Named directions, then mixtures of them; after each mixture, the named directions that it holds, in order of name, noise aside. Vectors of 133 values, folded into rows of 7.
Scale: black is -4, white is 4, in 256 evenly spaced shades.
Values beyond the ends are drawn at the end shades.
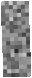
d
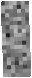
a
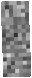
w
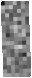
a, d.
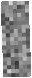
a, d.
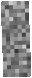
a, d, w.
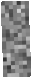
a, d, w.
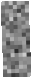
d.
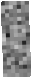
a.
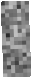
a.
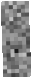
d.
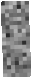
a.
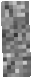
w.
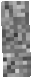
w.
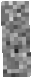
d.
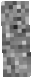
a, d.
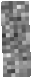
a, d, w.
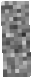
a, d, w.
